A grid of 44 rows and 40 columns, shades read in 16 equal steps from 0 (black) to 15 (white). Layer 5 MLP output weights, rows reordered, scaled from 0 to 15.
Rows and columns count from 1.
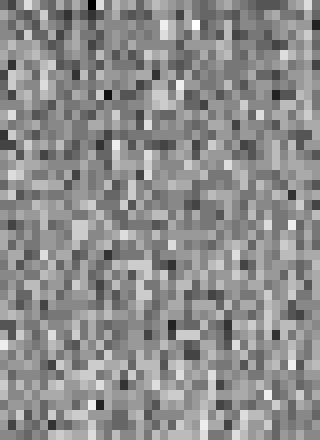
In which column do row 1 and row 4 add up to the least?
12
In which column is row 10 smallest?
14
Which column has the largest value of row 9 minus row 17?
23
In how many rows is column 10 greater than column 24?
19
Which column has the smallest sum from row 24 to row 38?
38
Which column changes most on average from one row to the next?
2
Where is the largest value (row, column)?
3, 25
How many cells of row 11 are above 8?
13
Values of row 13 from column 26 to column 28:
7 10 10
